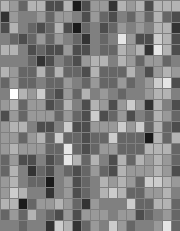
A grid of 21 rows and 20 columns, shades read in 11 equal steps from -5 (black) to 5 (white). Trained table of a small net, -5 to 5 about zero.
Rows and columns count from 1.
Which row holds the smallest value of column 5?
6
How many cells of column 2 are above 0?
18
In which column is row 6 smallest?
5
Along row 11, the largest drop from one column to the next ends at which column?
12
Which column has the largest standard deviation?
17
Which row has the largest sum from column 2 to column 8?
9
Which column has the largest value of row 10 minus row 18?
15
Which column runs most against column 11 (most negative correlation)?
13
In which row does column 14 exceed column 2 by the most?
4
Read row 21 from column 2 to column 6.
0 -1 0 0 -3
